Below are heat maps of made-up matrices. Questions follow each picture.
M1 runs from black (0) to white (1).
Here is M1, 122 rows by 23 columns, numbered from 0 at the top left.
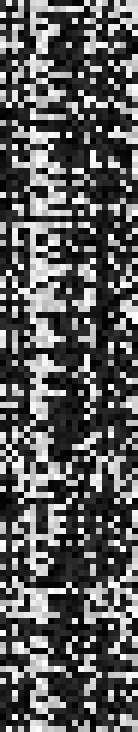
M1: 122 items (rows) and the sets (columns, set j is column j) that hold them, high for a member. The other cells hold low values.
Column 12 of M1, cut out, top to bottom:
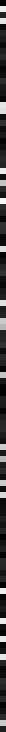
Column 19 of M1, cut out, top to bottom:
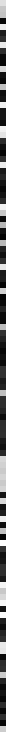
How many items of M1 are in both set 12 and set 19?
6
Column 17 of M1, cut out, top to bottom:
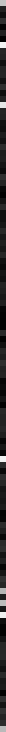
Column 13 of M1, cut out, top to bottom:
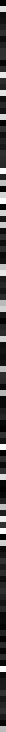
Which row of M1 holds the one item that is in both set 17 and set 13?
121
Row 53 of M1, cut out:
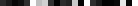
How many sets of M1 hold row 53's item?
7
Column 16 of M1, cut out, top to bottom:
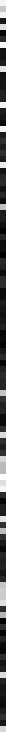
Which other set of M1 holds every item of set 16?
3
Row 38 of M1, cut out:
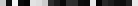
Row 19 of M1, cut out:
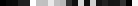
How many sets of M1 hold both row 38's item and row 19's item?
5
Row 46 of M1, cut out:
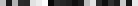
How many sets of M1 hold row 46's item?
9
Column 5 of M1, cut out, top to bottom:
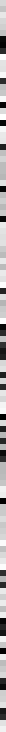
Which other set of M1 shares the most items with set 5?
22
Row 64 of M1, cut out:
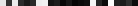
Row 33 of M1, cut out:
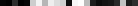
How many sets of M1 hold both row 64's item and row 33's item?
2
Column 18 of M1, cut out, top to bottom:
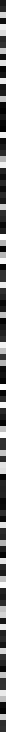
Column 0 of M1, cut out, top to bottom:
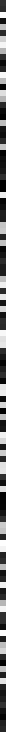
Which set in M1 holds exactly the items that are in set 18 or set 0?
2
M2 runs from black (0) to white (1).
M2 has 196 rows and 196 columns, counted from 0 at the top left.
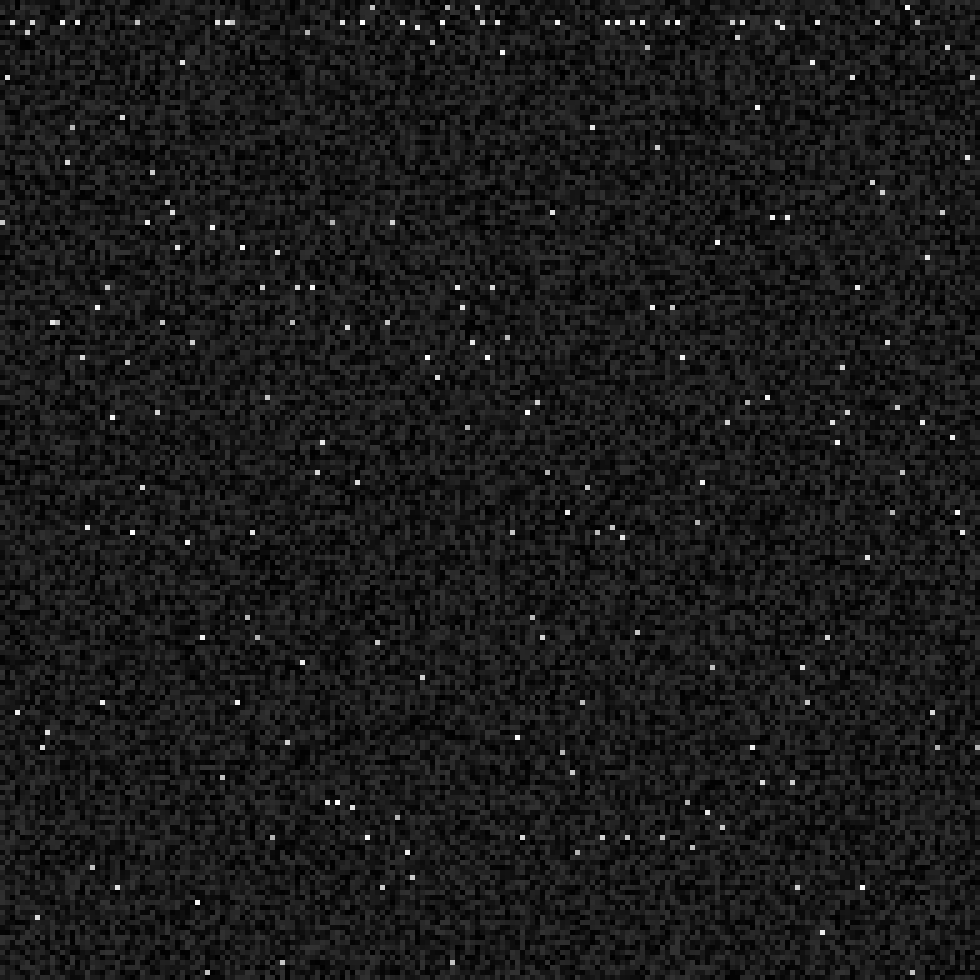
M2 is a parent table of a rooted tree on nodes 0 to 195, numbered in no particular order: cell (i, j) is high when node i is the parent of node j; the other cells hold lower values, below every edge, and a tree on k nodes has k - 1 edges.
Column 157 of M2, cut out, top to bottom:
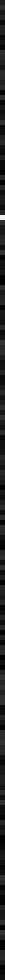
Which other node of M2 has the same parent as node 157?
154
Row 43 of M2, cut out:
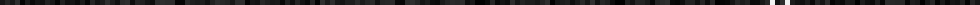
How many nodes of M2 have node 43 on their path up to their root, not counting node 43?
3
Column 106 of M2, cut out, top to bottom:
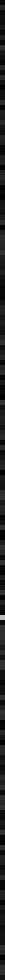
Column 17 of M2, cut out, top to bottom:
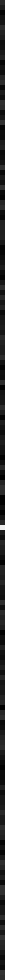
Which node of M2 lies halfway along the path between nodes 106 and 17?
175
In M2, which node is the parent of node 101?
67
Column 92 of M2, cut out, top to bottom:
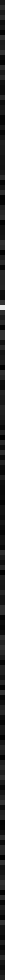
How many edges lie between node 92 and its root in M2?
3
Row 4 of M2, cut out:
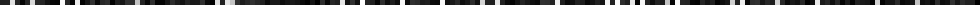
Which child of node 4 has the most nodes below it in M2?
88
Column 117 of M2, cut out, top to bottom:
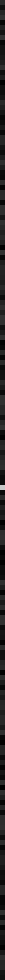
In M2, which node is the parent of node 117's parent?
71
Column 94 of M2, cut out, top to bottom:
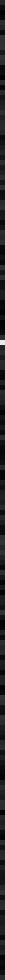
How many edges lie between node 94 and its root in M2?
2
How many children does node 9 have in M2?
2
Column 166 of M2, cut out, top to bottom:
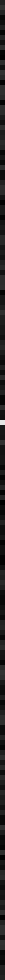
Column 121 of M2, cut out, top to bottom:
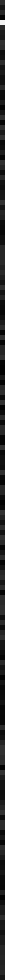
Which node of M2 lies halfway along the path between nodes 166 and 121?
135
